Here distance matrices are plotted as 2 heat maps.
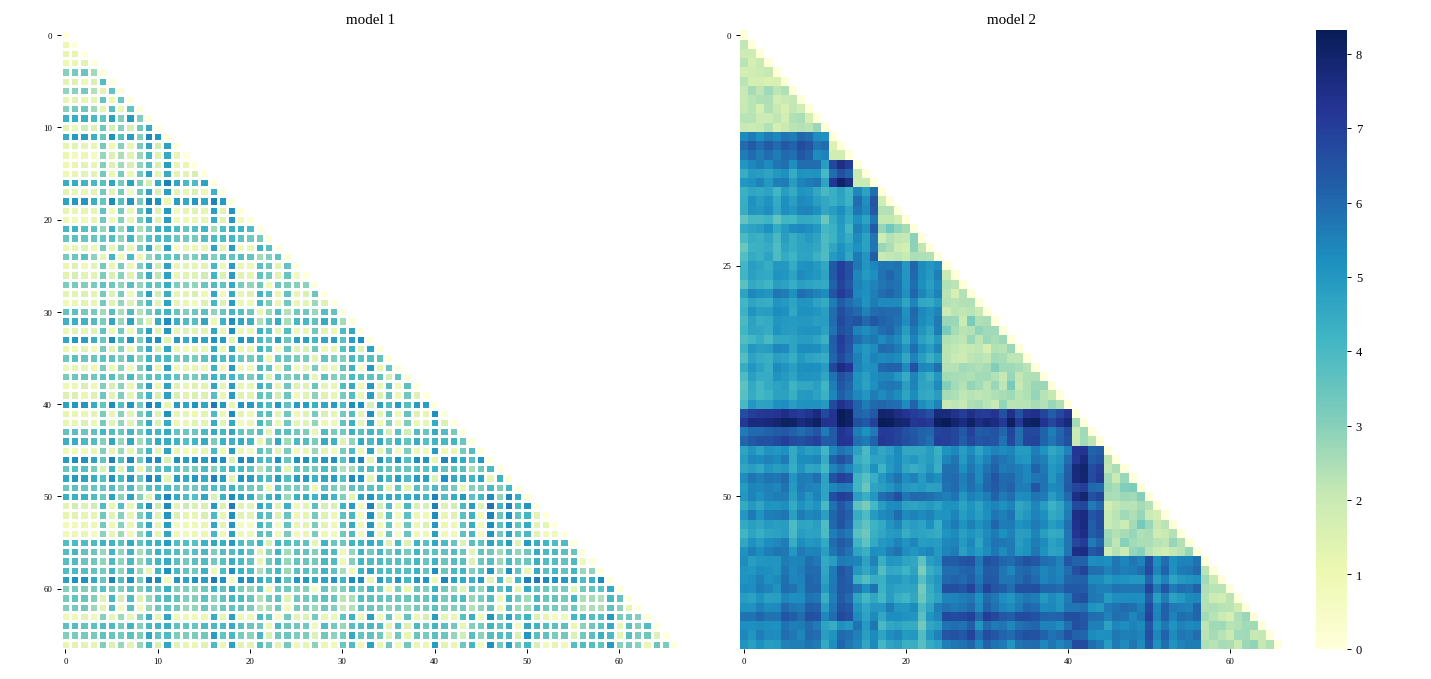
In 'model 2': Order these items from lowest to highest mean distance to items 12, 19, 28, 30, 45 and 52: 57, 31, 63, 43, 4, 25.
25, 31, 4, 57, 63, 43
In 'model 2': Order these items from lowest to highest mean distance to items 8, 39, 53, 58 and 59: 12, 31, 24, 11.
24, 31, 11, 12
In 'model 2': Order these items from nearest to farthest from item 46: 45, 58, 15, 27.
45, 15, 27, 58
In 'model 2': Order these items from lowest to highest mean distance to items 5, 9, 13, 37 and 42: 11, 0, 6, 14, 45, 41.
0, 6, 11, 45, 14, 41
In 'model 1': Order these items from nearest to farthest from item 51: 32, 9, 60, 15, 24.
32, 15, 60, 24, 9
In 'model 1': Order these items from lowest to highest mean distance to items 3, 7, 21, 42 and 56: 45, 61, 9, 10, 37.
45, 10, 61, 37, 9
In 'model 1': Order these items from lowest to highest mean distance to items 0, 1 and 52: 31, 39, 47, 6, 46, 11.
39, 6, 47, 31, 11, 46
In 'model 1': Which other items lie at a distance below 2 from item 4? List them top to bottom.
6, 8, 24, 47, 61, 62
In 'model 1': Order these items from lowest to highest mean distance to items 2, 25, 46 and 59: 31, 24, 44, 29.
29, 24, 44, 31
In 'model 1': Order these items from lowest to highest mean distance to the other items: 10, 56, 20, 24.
20, 10, 24, 56
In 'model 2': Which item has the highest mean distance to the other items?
42
